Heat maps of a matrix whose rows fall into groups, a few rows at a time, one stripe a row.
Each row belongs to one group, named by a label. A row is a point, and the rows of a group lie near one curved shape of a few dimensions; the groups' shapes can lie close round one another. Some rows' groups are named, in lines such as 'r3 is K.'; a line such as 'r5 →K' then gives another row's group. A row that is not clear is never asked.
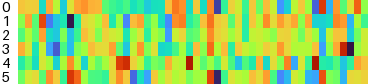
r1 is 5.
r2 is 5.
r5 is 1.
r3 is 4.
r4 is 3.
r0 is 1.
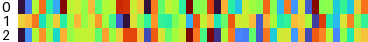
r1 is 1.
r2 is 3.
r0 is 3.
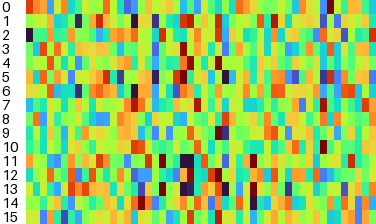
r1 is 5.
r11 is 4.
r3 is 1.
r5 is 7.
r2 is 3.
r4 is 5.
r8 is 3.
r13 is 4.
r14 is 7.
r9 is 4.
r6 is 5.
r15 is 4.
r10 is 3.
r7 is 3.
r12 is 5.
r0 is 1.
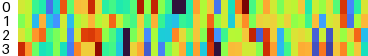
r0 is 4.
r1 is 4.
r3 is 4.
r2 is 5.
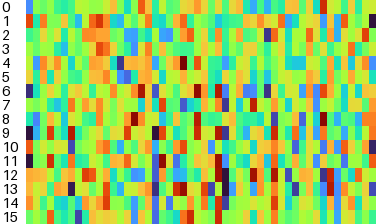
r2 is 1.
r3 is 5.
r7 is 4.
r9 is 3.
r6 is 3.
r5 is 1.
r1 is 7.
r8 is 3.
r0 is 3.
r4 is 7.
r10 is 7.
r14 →4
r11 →3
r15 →5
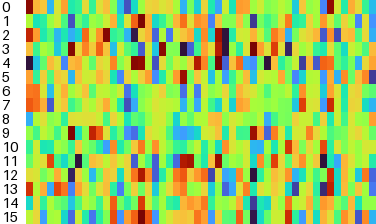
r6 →1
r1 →7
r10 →3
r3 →4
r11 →5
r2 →4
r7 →1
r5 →7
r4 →3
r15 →7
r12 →7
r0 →1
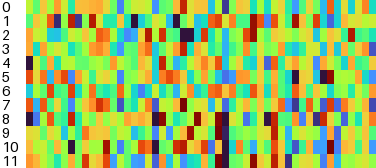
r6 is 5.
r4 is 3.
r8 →3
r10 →7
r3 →7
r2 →4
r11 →4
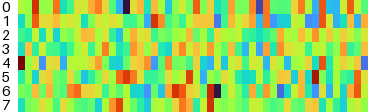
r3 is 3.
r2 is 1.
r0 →1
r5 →3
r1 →1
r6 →1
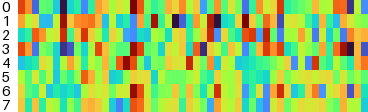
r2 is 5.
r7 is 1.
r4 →3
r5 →1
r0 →7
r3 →7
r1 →4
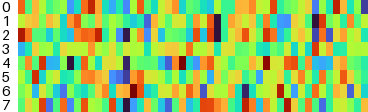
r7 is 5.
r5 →1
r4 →5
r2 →4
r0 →7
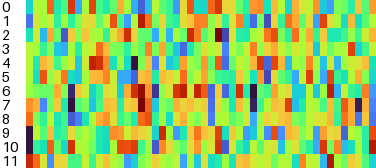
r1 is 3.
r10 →3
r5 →1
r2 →4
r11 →1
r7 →7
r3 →4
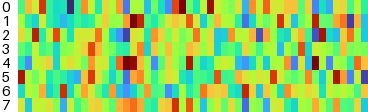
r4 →3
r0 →5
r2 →1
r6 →5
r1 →7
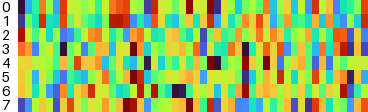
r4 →4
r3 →7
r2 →7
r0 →3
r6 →4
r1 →3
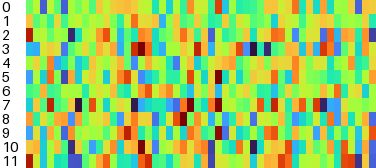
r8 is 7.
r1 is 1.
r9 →4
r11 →7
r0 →4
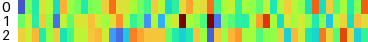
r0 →3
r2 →1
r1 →4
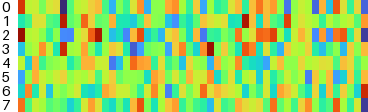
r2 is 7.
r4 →1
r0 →7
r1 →5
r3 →5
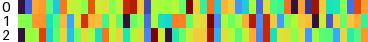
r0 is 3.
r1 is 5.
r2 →3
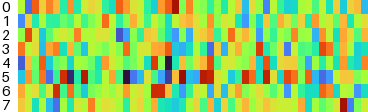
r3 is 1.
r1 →3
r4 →3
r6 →1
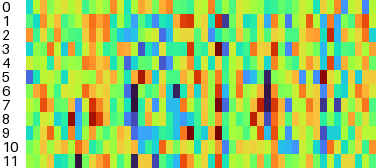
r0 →1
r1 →1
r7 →5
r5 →3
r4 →1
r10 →1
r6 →1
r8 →5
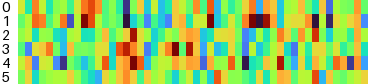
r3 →7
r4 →7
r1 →5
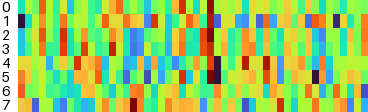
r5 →4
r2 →5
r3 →5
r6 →7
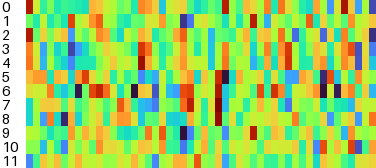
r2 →7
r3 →7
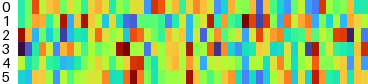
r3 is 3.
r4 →7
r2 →7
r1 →5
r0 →1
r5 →3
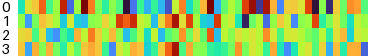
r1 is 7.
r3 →7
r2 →4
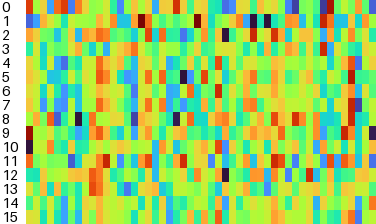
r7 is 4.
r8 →5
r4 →4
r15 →4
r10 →3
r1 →3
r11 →7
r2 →4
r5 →4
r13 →1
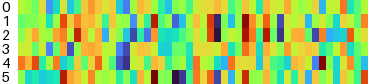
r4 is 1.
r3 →5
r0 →5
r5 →4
